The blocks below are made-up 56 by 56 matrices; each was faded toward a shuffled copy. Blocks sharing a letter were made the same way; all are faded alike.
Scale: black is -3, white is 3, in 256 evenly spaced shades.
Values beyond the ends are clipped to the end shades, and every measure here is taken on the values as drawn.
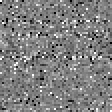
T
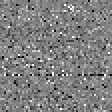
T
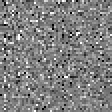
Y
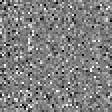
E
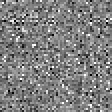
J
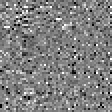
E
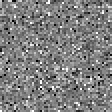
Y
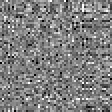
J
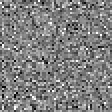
J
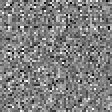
J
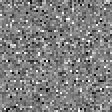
T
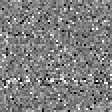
T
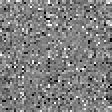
E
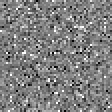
Y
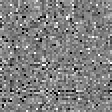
E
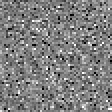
E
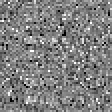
E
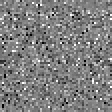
T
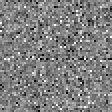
Y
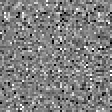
E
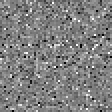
T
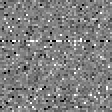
T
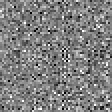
J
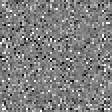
E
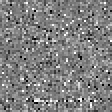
Y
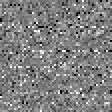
T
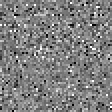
Y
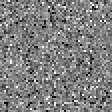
Y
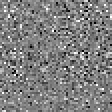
E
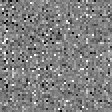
Y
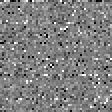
T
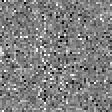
Y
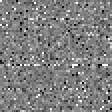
T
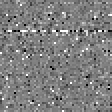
T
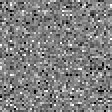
E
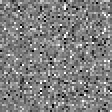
Y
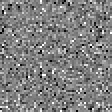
E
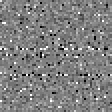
T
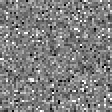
Y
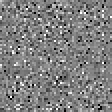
E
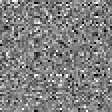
J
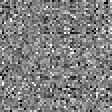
J
